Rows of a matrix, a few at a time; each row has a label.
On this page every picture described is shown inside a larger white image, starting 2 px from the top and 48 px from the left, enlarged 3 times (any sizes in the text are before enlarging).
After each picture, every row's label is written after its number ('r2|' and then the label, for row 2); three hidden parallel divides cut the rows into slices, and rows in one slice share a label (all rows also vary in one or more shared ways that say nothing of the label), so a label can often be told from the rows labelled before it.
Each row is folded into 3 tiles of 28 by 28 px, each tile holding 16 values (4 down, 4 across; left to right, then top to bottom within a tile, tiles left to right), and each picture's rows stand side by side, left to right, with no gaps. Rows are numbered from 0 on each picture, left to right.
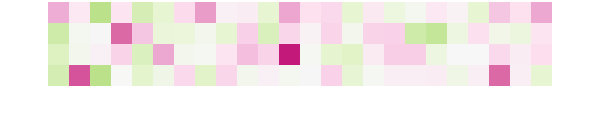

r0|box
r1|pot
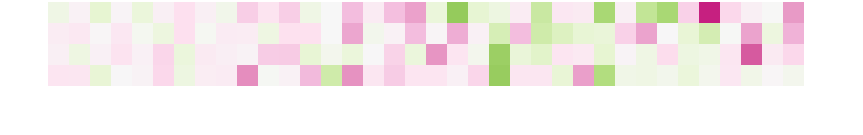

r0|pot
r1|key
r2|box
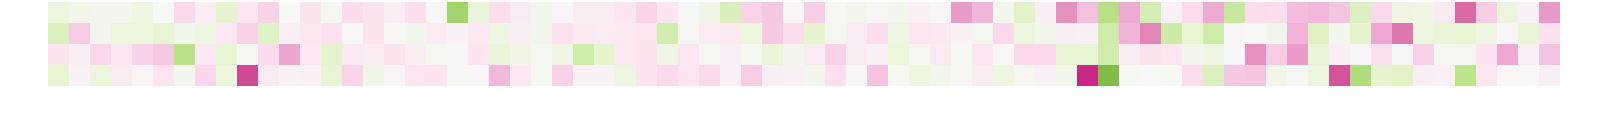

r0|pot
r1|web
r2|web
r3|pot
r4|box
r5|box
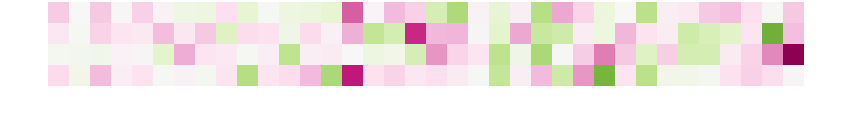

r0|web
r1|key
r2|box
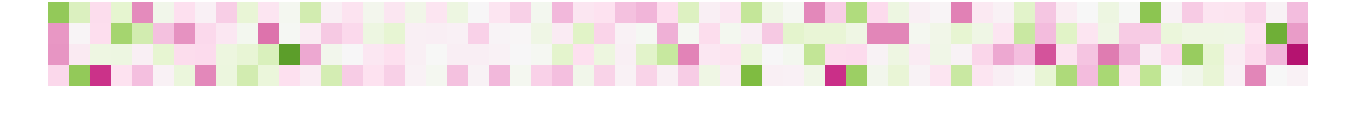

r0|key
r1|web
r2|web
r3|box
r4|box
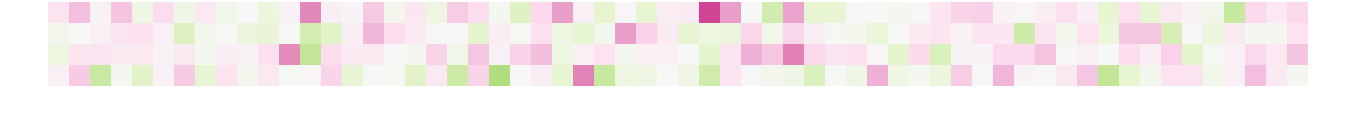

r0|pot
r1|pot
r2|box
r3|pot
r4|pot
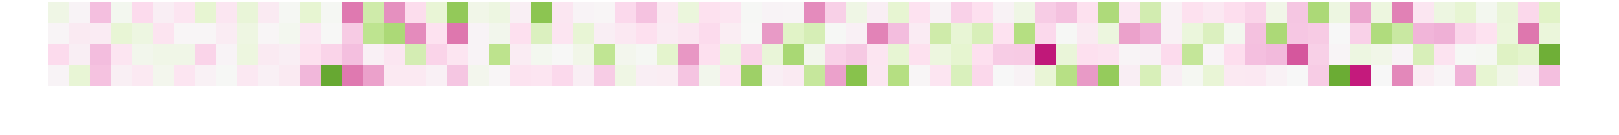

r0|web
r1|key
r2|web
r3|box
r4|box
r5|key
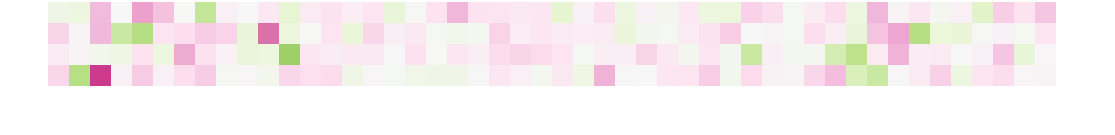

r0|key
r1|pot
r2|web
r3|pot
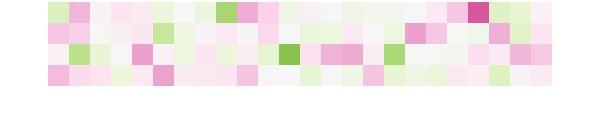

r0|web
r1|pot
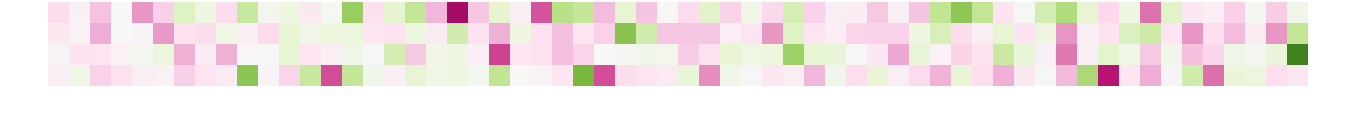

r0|web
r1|box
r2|key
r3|web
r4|key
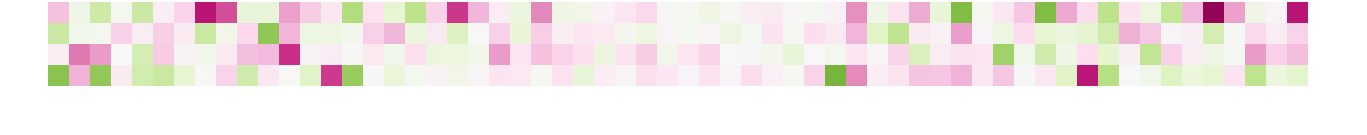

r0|box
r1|box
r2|web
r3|key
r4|box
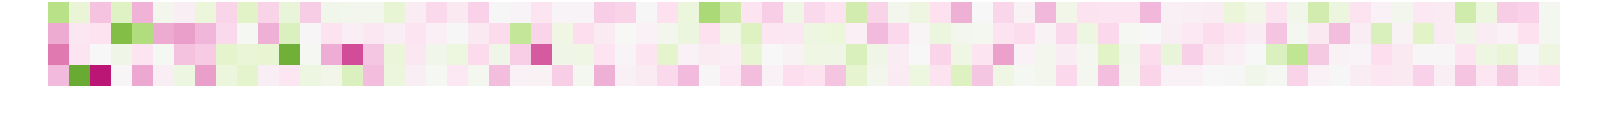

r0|key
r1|pot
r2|web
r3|pot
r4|web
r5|web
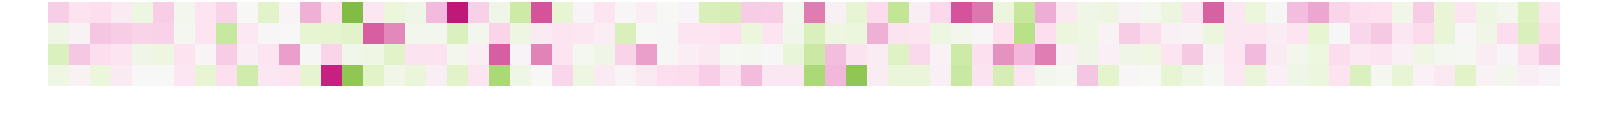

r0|pot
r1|box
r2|web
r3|box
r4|pot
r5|pot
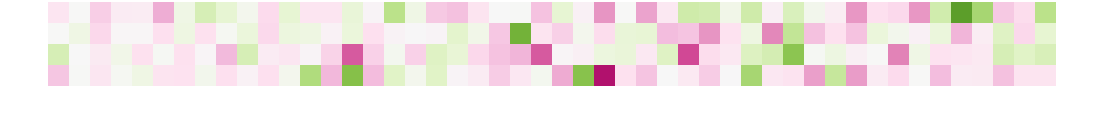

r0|web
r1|box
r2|key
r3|key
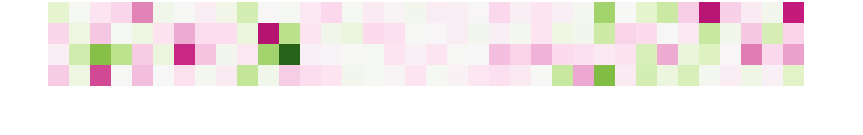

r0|key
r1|pot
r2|box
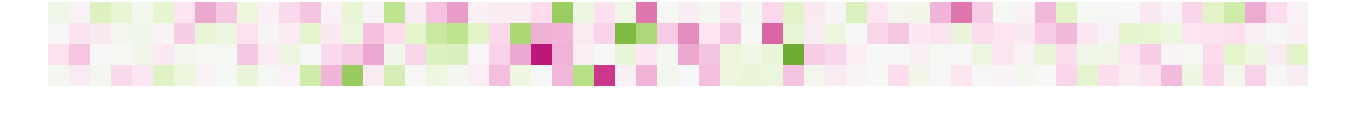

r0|pot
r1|box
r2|key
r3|pot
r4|web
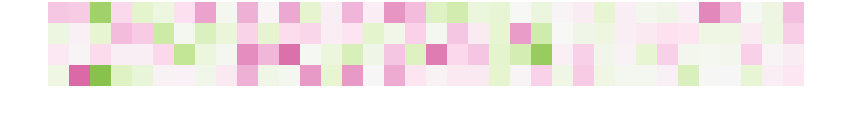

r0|box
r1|key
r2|pot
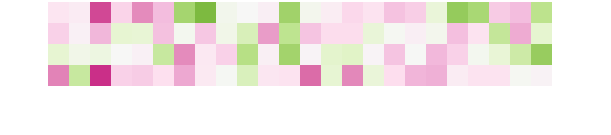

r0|key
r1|key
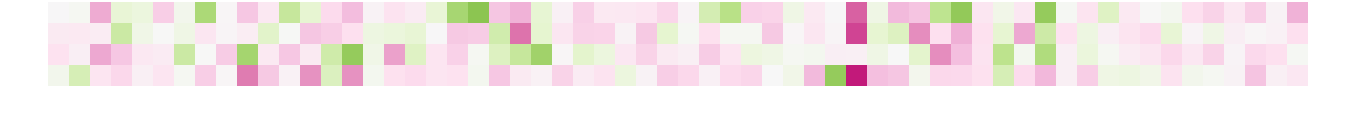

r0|web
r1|key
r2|web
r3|key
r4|pot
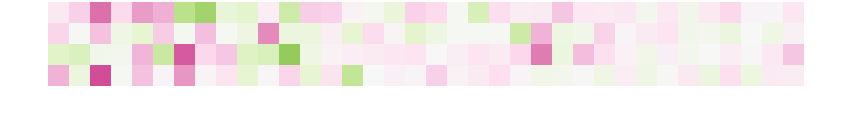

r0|key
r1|pot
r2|pot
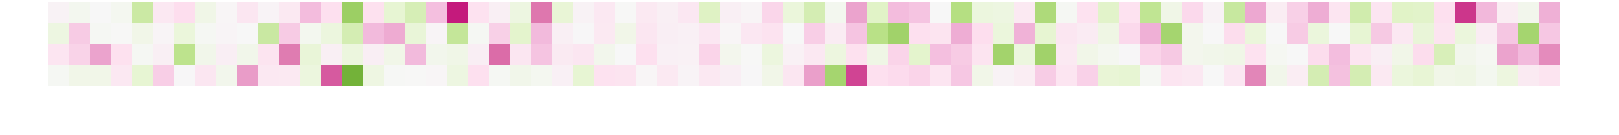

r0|pot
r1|box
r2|web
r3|key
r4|pot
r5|box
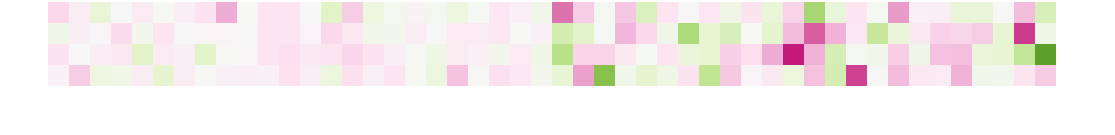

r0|pot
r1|web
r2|box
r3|key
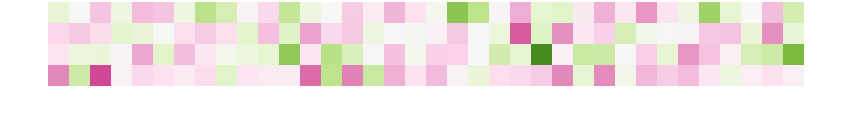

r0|key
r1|key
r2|key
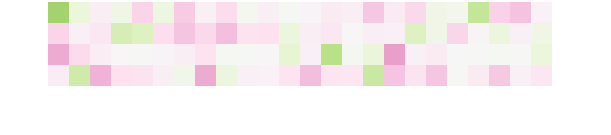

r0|web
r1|web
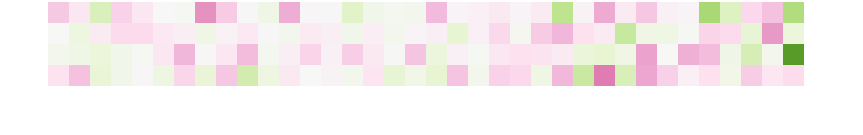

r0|pot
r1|pot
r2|key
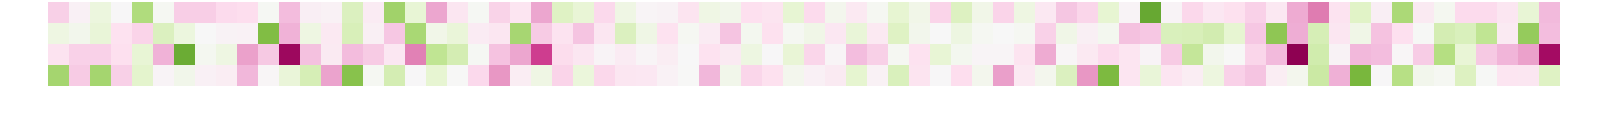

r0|box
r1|box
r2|web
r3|pot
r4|box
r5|box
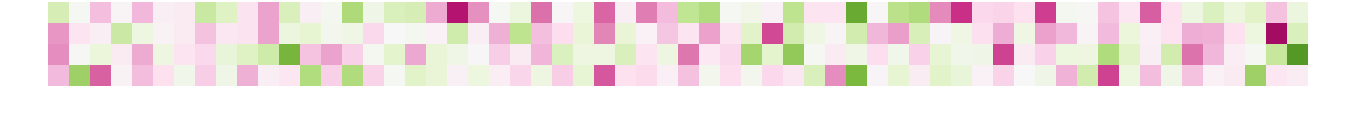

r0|key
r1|box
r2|key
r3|box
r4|key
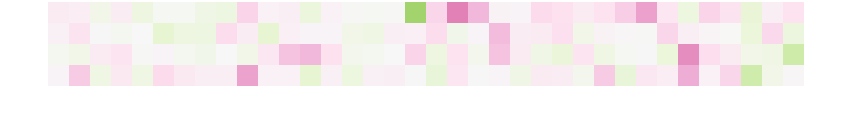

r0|pot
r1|pot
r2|web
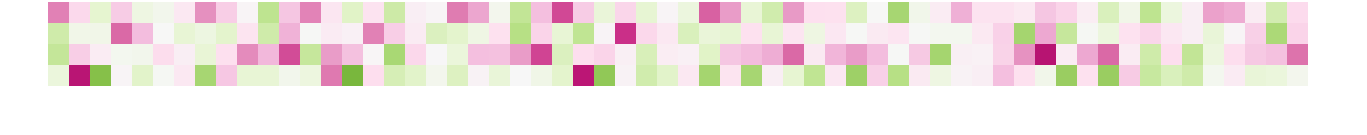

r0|box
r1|box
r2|box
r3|box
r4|box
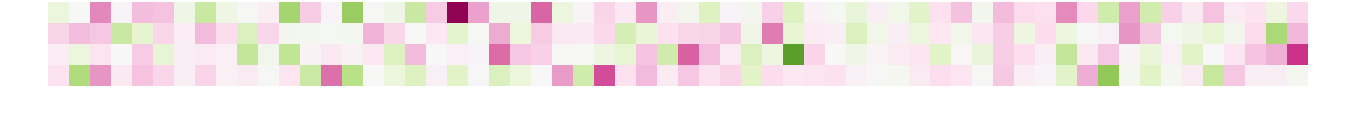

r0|key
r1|box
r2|key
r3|pot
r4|box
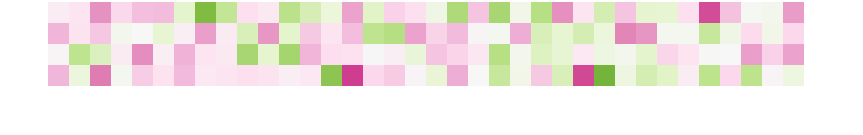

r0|key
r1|key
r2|box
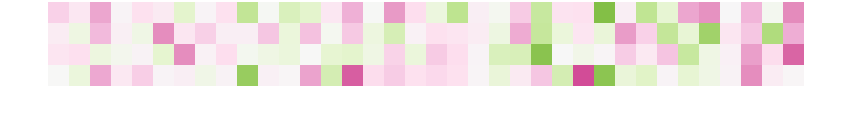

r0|web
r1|key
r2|box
